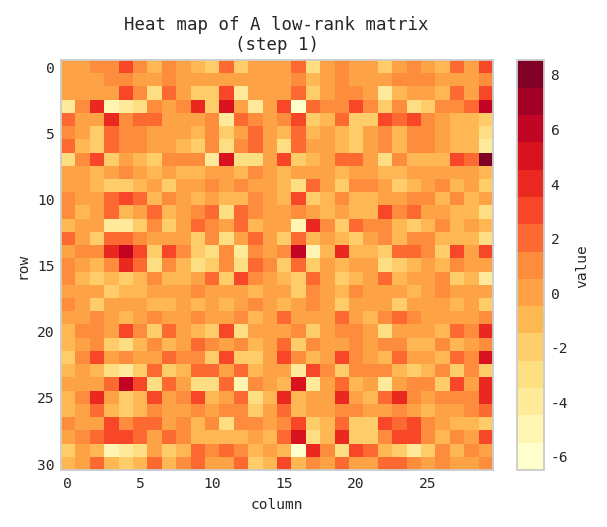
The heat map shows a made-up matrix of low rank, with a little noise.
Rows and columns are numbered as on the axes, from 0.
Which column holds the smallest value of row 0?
17
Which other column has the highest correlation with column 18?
21
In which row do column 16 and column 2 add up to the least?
29
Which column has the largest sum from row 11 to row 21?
13
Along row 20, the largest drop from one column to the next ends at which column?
12
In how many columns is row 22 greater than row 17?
16
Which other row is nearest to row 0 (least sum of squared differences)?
20
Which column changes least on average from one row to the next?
14
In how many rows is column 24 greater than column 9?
17
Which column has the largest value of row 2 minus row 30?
4
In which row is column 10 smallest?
7
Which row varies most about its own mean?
3
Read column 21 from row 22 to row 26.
0 1 0 -1 0
